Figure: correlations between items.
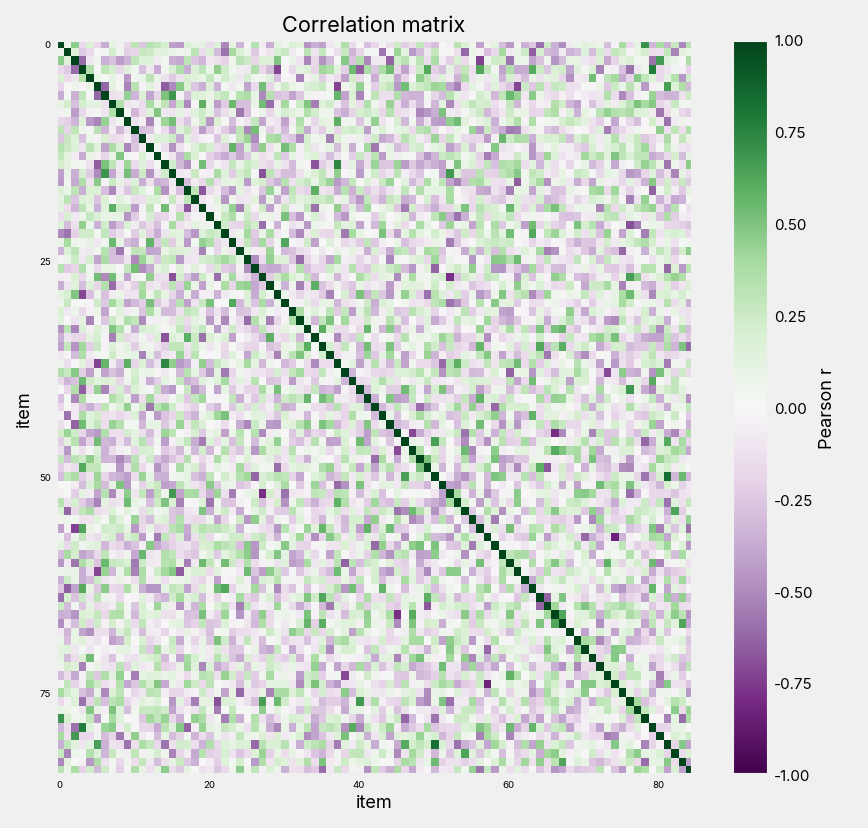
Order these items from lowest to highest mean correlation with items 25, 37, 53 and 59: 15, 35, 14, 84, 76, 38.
35, 76, 38, 84, 15, 14
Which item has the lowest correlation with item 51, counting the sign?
37
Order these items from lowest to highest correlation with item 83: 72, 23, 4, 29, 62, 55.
4, 72, 55, 23, 29, 62
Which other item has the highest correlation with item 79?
3
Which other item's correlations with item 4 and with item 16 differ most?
71
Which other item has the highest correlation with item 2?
80
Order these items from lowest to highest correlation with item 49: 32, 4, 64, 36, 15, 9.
9, 15, 32, 4, 36, 64
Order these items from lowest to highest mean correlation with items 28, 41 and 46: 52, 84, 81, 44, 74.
84, 44, 52, 74, 81
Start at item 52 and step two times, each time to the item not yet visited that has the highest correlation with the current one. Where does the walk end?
6
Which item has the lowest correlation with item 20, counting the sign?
53
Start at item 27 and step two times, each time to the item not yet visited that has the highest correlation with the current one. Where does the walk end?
40
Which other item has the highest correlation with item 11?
59
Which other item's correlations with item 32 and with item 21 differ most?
25
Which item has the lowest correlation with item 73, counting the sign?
38
